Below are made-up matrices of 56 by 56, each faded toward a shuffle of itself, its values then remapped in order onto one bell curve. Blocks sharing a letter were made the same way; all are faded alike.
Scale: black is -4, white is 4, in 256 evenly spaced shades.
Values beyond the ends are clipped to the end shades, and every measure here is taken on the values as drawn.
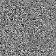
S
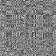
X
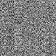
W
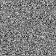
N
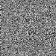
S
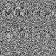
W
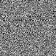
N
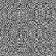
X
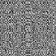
X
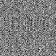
W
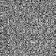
W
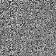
S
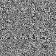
S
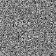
S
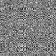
X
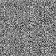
W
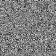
N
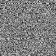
N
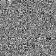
S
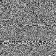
N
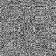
W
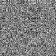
W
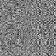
X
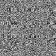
W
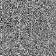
S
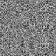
W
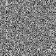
S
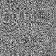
W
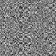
X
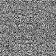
W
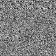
N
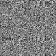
W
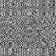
X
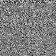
N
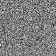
N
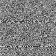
N
